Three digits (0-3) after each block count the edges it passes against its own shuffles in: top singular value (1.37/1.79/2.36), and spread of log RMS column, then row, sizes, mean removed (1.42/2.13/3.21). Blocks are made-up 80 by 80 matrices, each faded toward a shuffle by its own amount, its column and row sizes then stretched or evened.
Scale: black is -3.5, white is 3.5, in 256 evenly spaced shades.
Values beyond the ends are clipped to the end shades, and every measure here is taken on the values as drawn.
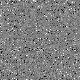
1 0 1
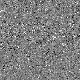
1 0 1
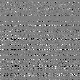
2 1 3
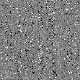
1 2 0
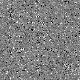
0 1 1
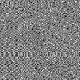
3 0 1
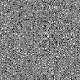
2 1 0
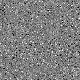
1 0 1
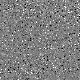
0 1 1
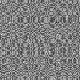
3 0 0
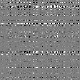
3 2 3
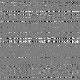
3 1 3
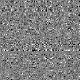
2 1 2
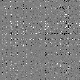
1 2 2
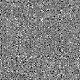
2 1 1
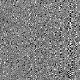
2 2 0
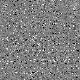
0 1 2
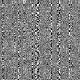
3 3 0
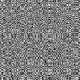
3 2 1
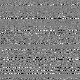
1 0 3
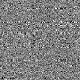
2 0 2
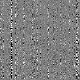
2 3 1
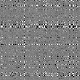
3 2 3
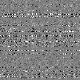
2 1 3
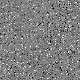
1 1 0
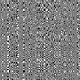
3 3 1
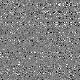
2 1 2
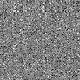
2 0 0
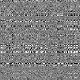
3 1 3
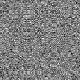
3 0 0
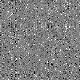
2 2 0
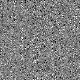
0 2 0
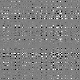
3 2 3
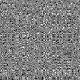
3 1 1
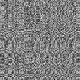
3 0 1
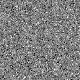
1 0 0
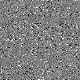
1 0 2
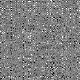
2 2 1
